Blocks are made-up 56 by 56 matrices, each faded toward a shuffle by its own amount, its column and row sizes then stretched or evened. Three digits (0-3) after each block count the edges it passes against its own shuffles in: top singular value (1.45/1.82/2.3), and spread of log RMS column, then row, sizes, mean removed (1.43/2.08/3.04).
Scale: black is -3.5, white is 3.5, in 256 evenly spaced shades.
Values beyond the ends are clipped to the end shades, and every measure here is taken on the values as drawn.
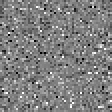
1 0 1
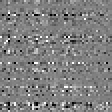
2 1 3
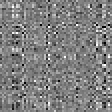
3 2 2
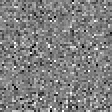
0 1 1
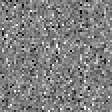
1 1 0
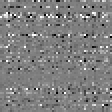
0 1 3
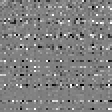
0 2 3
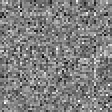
2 1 0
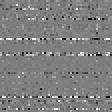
2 0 3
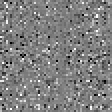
0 2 1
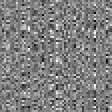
3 3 1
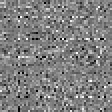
2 1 2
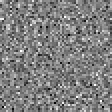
2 0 0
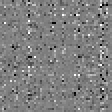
0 2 1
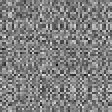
3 1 2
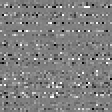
0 1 3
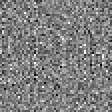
2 1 0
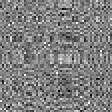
3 0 1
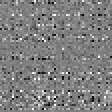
0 2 3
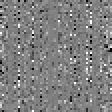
1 3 0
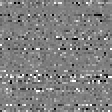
0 0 3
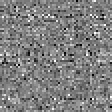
2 0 2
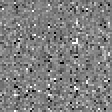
0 2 1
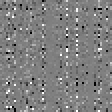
1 3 1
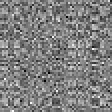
3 1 0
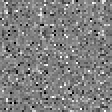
1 1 1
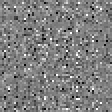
0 2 1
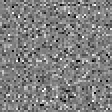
2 1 1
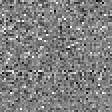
1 0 1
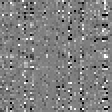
2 3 1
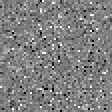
0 1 0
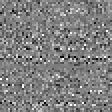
2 0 2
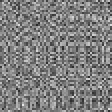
3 2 0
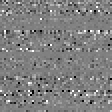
1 0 3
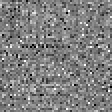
2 0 1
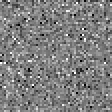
0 0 1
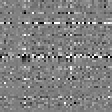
2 1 3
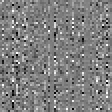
0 3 1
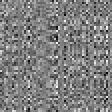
3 3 1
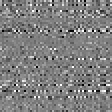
3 0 3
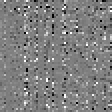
1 3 1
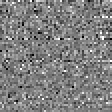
1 0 2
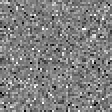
1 0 1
